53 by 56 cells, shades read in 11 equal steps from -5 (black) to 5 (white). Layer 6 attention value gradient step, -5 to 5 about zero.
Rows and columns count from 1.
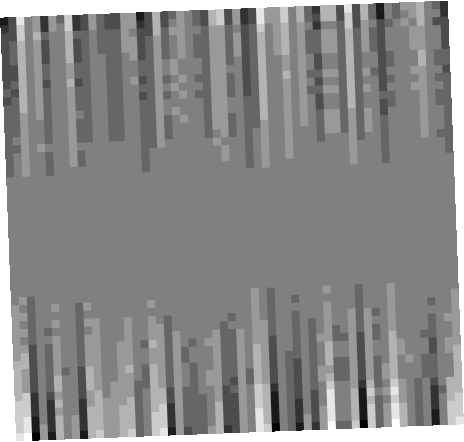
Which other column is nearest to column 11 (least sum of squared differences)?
43
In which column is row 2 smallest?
48
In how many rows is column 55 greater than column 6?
19
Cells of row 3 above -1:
34
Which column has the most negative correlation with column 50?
7
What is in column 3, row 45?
-2
